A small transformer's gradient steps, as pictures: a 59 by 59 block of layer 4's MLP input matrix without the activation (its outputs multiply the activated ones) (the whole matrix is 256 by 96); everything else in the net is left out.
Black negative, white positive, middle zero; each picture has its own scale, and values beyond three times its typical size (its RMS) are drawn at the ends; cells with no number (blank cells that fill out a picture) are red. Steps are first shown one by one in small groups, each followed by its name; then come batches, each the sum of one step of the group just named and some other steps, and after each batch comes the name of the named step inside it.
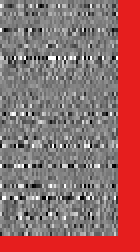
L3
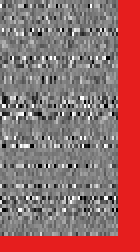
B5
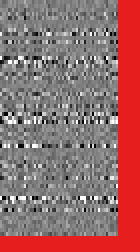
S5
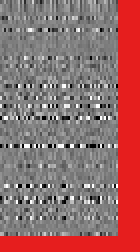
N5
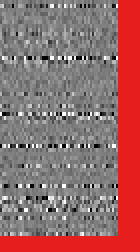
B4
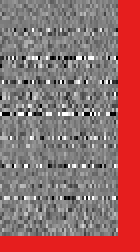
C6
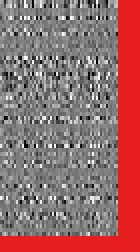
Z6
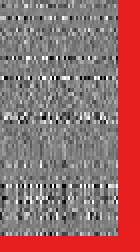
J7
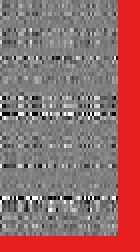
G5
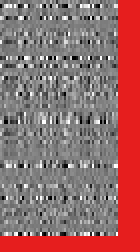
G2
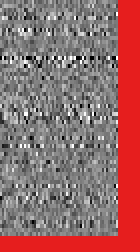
N5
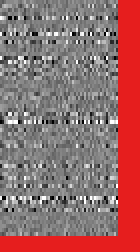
S5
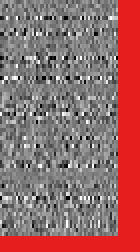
C6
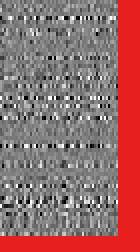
N5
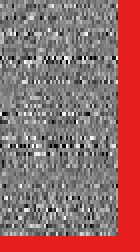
B4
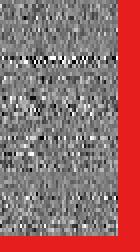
B5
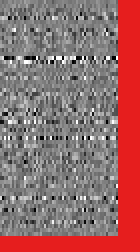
S5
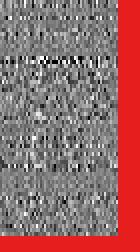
Z6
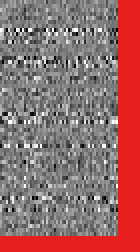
S5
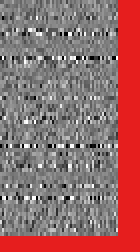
N5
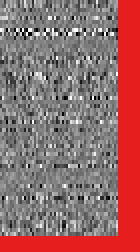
Z6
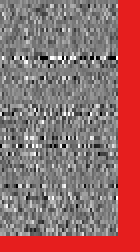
B4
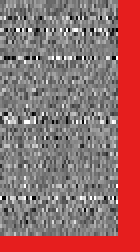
S5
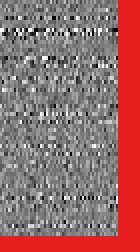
J7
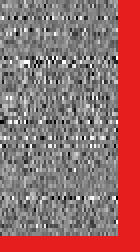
Z6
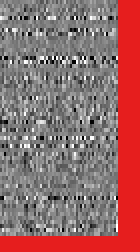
N5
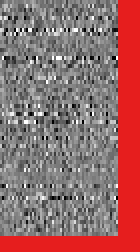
J7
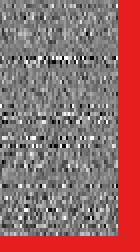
B4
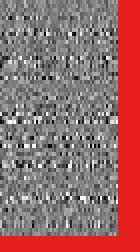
S5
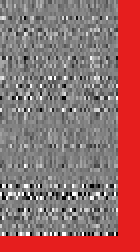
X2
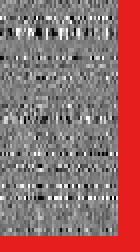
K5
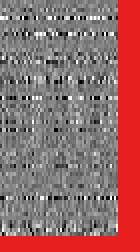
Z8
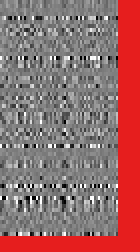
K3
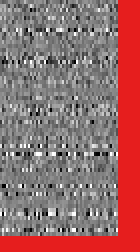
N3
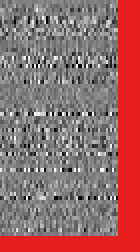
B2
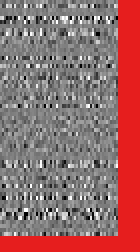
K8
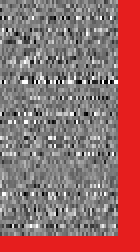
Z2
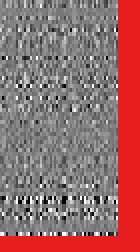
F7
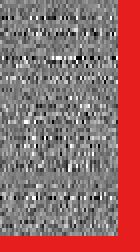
Z2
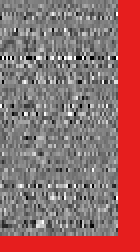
Z2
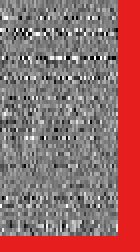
Z8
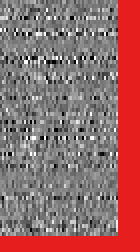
Z8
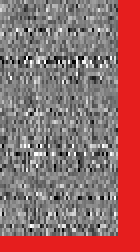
N3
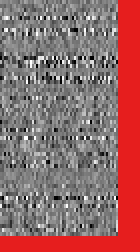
Z8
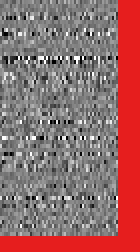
K3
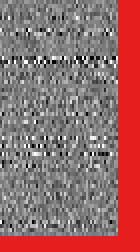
Z2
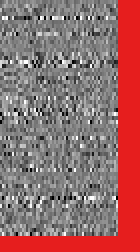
X2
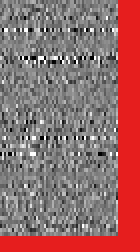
K3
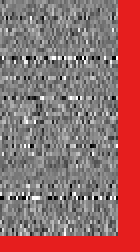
X2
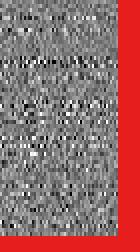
X2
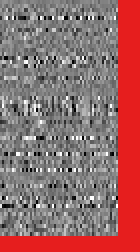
K3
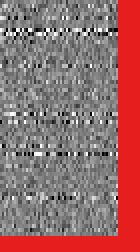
N3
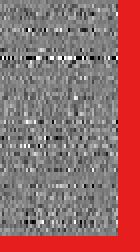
N3
